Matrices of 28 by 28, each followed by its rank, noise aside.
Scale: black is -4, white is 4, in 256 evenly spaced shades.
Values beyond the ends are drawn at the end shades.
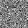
six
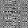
three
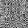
five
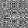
three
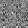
five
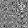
six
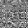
three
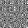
four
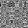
four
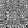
four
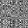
four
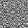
five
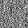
five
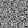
six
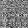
six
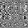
three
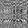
two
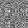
three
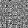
five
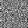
six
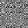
four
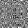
five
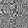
four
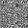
six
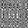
two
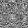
six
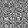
three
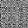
four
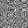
four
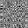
three
